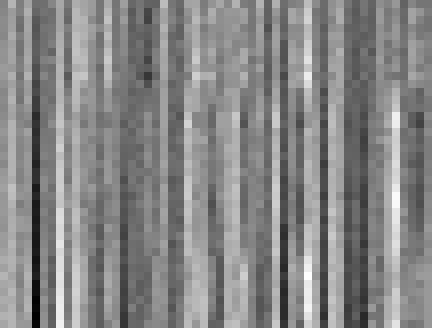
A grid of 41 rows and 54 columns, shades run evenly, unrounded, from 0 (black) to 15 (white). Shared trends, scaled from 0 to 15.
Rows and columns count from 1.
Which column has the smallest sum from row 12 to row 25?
5
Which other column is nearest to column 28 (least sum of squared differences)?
33
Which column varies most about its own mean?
50
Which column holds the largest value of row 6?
39
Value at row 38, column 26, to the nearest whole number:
11
